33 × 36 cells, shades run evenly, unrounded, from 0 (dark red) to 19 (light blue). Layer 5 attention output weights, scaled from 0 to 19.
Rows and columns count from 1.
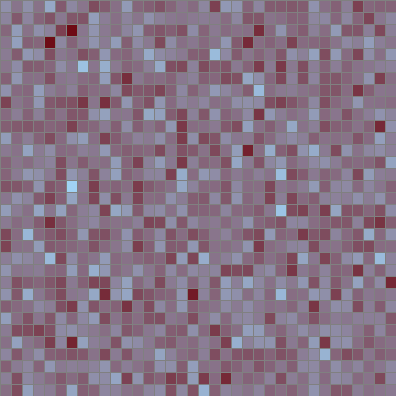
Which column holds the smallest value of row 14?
17
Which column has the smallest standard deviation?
32
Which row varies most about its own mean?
25
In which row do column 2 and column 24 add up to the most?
29
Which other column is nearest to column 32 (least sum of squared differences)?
22
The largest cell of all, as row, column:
16, 7
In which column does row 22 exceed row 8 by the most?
33
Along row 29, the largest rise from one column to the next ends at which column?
8
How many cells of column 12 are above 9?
20
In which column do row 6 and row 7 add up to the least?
26
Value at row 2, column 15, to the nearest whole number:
11
